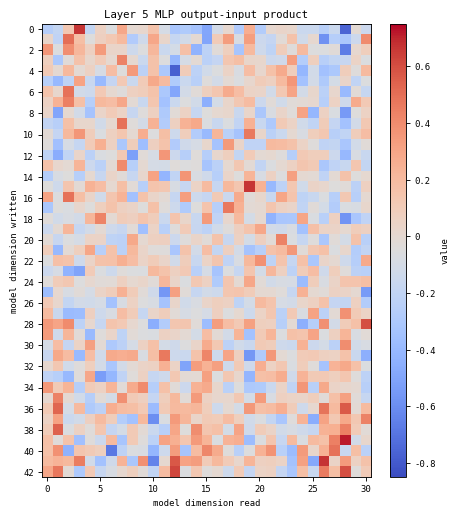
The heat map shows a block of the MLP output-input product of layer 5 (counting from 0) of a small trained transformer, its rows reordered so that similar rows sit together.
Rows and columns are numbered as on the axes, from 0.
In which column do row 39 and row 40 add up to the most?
27
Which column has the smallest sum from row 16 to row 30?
3
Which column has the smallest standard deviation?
29
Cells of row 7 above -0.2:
27
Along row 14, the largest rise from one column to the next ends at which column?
13
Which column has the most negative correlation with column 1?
10
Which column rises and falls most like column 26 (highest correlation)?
12
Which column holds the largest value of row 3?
7
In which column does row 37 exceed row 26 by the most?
30
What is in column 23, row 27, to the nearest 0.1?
0.1
